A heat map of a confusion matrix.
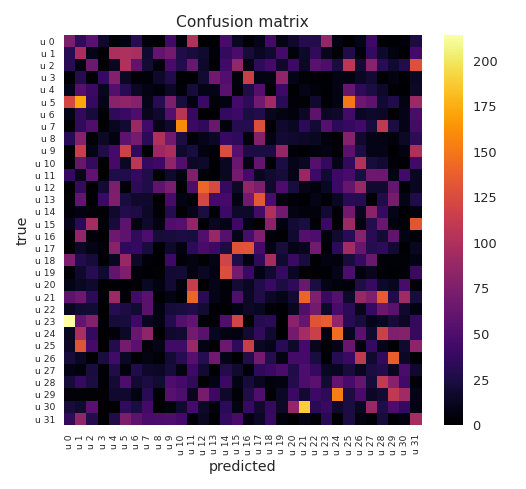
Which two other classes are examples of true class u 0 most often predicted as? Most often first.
u 11, u 23
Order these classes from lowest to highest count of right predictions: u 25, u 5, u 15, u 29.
u 15, u 25, u 5, u 29
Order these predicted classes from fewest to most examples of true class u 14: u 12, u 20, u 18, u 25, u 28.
u 20, u 12, u 28, u 25, u 18
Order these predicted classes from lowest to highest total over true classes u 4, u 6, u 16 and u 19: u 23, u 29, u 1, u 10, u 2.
u 23, u 29, u 2, u 10, u 1
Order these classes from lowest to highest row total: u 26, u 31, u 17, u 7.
u 31, u 26, u 17, u 7
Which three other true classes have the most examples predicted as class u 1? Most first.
u 5, u 25, u 9
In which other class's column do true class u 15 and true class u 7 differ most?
u 17
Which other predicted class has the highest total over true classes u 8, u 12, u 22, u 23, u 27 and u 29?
u 24
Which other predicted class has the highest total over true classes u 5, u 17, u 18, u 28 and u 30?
u 25
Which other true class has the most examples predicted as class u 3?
u 13
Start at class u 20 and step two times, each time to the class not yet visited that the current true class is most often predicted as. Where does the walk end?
u 21
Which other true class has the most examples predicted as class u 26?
u 10
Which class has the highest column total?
u 1
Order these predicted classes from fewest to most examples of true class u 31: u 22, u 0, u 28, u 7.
u 22, u 28, u 0, u 7
